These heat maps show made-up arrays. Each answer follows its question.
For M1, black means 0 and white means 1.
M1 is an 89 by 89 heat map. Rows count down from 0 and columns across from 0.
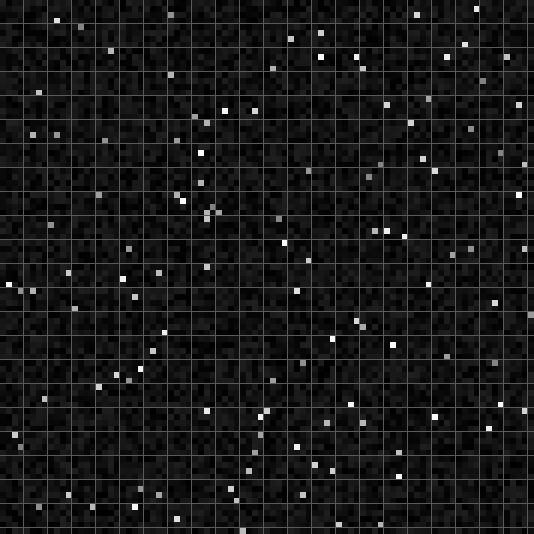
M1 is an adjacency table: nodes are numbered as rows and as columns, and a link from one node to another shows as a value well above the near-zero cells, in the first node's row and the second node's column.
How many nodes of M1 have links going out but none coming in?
2
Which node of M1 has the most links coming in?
node 34
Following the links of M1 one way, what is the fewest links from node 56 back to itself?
4
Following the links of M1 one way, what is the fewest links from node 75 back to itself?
2
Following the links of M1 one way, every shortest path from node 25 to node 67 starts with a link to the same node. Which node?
node 83
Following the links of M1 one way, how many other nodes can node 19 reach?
12
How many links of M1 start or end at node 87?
5
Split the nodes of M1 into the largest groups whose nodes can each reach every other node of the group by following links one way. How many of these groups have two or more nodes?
11
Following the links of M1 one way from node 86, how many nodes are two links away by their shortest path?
1
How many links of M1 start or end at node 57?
1
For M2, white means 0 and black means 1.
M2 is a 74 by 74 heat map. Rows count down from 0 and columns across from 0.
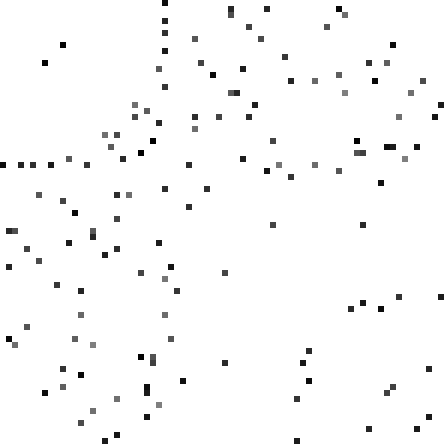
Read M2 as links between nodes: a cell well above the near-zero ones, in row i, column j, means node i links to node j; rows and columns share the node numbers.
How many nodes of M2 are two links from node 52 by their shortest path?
10
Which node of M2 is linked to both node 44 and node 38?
node 1
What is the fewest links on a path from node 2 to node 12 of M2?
4
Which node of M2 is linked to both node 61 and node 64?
node 10
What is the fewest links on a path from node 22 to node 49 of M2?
3
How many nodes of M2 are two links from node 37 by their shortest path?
3
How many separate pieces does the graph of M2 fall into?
11
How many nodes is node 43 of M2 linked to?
1
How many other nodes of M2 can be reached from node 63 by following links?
3
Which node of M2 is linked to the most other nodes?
node 27
